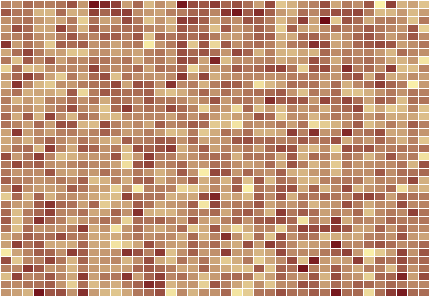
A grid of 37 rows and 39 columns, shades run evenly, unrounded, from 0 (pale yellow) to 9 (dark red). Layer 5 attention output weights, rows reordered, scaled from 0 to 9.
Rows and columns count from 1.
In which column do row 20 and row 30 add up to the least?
39
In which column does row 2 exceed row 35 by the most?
24
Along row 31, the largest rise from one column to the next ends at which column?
31
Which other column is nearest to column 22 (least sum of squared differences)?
9
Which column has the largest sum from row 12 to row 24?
14
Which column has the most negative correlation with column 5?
2
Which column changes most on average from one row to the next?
28
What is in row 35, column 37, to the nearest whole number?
8
